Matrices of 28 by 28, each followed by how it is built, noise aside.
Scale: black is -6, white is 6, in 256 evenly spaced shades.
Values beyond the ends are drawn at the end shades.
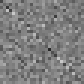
diagonal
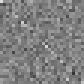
diagonal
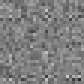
low rank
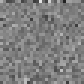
uneven rows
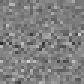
uneven rows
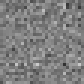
low rank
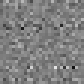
uneven rows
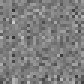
low rank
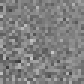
lower triangular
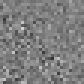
lower triangular
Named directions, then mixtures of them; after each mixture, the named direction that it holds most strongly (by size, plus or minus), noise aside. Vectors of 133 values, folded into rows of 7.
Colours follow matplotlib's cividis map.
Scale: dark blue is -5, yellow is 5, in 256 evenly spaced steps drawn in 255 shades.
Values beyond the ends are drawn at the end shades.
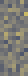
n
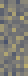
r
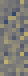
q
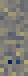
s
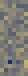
s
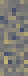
q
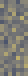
r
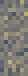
n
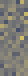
r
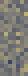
n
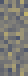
n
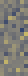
q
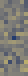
s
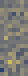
n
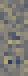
s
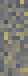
n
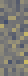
q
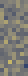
r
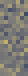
n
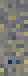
s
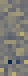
s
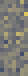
n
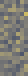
n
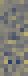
s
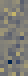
s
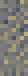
q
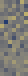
q
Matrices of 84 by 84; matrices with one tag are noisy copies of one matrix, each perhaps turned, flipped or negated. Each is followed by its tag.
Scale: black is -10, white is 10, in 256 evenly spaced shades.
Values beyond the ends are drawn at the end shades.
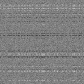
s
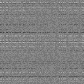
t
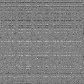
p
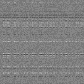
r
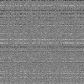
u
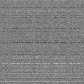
p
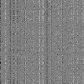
u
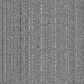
p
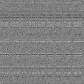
r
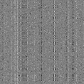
r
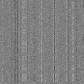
r
